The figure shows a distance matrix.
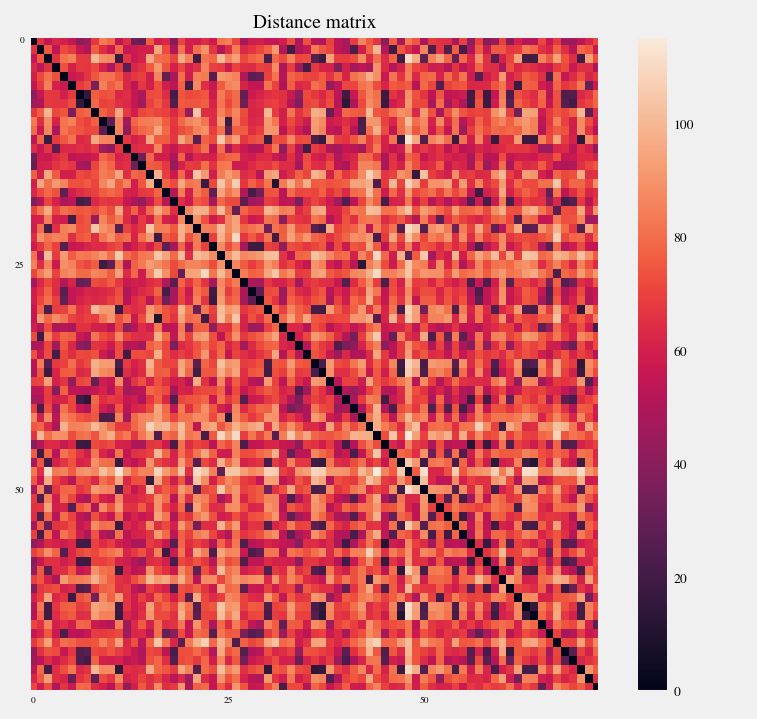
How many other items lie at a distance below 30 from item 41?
5
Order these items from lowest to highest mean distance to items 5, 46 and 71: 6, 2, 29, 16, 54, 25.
29, 6, 25, 54, 16, 2
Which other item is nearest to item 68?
61
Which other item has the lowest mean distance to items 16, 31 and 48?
22
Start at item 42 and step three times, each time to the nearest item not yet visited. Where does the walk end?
10
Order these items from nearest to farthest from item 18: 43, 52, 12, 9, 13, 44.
13, 12, 52, 9, 44, 43
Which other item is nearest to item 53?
55
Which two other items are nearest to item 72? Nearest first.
32, 65
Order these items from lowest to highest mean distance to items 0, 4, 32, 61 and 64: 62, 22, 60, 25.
62, 22, 60, 25
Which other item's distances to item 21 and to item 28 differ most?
57
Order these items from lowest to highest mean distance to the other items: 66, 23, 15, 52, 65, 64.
66, 23, 64, 65, 52, 15
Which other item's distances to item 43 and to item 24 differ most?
48
